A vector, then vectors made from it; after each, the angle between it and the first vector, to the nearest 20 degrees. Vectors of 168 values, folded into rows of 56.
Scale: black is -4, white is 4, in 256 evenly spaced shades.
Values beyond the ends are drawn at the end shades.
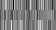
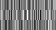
100 degrees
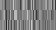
100 degrees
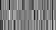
80 degrees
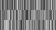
100 degrees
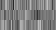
40 degrees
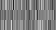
20 degrees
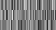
120 degrees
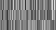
100 degrees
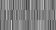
40 degrees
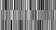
160 degrees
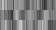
60 degrees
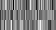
20 degrees
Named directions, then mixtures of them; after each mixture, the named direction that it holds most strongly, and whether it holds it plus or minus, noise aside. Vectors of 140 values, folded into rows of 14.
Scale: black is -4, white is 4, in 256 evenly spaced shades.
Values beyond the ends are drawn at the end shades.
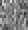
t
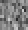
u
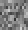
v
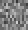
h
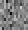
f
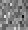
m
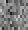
f, plus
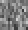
u, minus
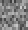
v, minus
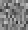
h, minus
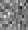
m, plus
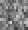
u, minus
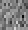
m, plus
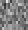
f, minus
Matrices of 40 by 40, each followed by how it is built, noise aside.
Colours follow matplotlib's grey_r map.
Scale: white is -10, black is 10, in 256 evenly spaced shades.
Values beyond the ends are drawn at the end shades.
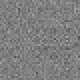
low rank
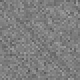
Toeplitz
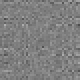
low rank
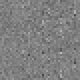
uneven columns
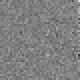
uneven columns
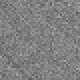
Toeplitz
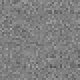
low rank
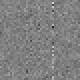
uneven columns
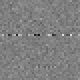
uneven rows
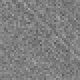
Toeplitz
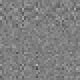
low rank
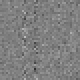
uneven columns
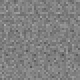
repeating columns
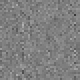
uneven columns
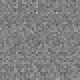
repeating columns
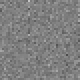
uneven columns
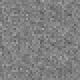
repeating rows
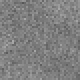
smooth
